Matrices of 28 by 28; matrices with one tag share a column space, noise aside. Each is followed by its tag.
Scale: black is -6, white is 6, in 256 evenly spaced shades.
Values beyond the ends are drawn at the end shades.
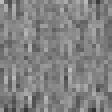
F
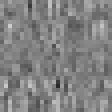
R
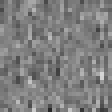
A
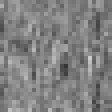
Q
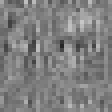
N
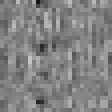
N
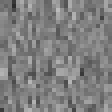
A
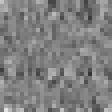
A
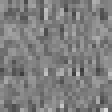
A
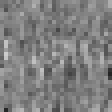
Q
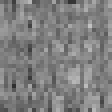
F
